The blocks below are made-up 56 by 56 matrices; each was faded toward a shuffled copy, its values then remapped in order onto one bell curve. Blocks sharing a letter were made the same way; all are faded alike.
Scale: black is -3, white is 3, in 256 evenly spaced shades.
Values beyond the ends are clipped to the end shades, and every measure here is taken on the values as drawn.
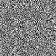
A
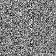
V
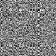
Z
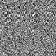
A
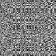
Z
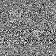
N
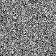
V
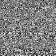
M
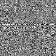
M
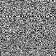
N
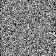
V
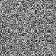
A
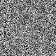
V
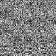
A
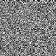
A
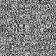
A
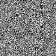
V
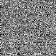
M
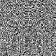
A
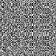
Z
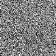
V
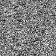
N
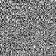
A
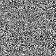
M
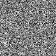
N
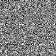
M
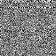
M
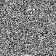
N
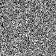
V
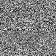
N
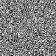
A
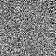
A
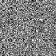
A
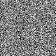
V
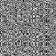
Z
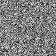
N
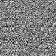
A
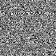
N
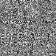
M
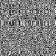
Z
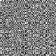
Z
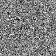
N
